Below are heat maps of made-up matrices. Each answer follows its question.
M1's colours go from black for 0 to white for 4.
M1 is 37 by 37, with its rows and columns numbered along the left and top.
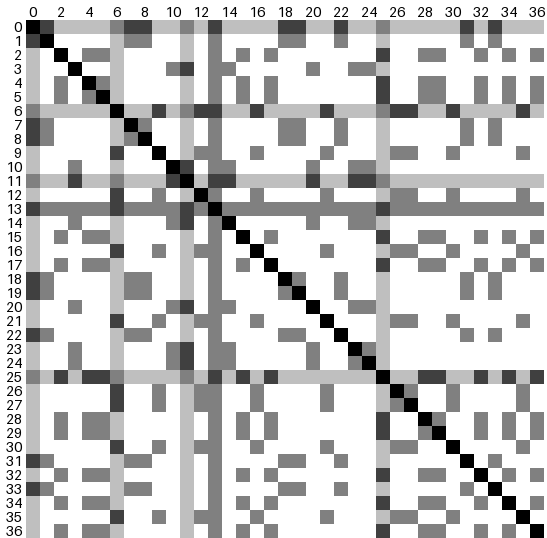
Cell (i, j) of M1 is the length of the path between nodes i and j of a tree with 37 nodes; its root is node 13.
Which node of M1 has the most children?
25
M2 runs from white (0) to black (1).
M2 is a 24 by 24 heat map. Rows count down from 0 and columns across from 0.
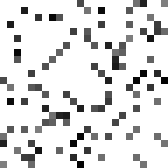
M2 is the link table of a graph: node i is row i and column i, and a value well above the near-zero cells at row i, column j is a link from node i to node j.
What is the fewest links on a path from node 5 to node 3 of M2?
2
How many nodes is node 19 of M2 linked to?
6
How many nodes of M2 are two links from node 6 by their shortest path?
5
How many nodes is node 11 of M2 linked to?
4
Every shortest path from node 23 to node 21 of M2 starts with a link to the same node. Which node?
node 4
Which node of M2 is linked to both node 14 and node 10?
node 22
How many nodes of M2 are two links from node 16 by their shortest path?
4
